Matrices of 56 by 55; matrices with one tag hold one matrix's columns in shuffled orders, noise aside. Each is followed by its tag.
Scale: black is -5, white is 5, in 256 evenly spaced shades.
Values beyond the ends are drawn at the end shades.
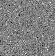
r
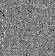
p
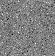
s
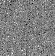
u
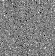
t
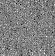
u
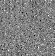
t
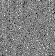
t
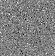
s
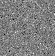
s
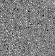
p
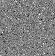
s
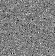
s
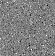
r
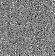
u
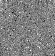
t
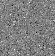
r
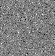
s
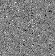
p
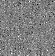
u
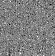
u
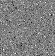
r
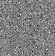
s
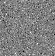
s
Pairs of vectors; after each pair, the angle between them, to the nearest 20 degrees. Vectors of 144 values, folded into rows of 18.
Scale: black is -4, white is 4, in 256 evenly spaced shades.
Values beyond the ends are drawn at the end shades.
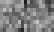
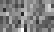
140 degrees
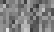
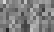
160 degrees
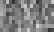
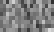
160 degrees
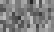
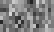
40 degrees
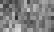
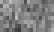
160 degrees
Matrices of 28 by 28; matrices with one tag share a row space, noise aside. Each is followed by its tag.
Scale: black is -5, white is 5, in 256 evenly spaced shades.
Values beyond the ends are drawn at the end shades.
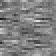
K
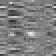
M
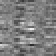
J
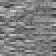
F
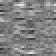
J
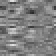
M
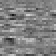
F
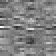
J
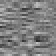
K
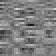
J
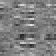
J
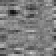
M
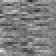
K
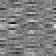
M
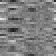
M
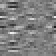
M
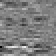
K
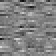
J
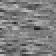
K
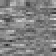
F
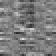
J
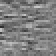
K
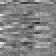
K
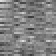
J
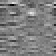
M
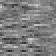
K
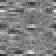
M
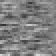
K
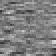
F
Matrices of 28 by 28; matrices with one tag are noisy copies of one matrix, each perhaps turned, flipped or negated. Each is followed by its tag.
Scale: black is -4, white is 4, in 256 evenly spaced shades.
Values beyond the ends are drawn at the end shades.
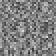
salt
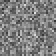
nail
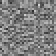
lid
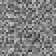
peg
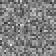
nail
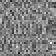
lid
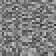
lid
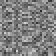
lid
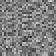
lid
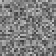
nail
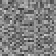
lid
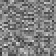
lid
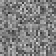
nail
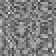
salt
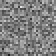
nail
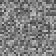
nail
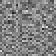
lid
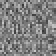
lid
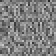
lid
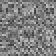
salt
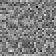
salt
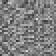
lid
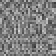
lid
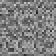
salt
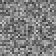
nail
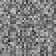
nail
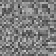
salt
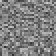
lid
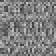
lid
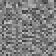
lid
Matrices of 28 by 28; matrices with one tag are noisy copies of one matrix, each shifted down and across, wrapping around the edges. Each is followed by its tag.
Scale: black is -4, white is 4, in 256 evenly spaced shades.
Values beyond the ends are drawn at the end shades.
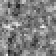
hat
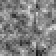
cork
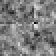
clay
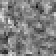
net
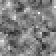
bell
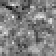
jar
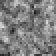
bell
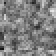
net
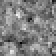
bell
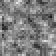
cork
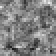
jar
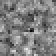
net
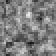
bell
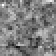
jar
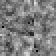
net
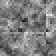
clay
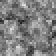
bell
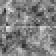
clay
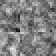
net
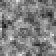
cork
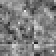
clay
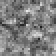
jar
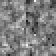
hat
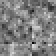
clay
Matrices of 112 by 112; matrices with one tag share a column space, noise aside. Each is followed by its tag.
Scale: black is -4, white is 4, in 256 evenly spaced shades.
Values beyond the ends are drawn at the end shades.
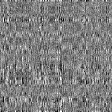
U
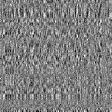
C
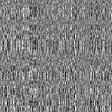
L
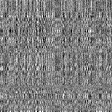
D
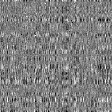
U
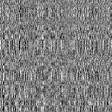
L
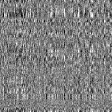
C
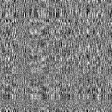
C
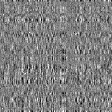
U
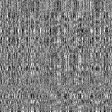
D
